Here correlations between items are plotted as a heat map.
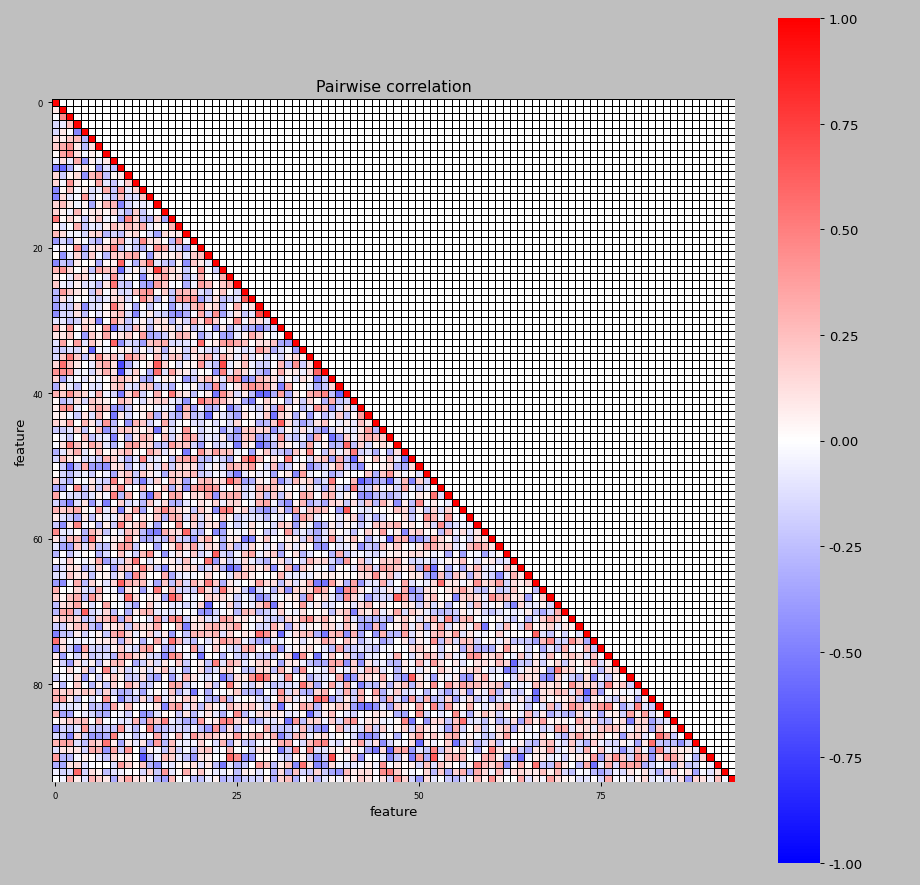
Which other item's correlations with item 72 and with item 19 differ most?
81
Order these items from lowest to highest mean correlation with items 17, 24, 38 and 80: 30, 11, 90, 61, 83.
30, 11, 61, 83, 90
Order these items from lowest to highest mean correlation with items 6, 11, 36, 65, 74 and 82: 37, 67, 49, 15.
49, 15, 67, 37
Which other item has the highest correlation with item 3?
92
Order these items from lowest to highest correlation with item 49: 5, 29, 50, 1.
5, 29, 50, 1
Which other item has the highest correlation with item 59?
18
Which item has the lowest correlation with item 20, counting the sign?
76
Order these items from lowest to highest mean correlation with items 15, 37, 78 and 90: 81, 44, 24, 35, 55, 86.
86, 35, 55, 81, 44, 24
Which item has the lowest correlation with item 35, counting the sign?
84
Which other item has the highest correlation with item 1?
36
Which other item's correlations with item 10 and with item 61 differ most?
6
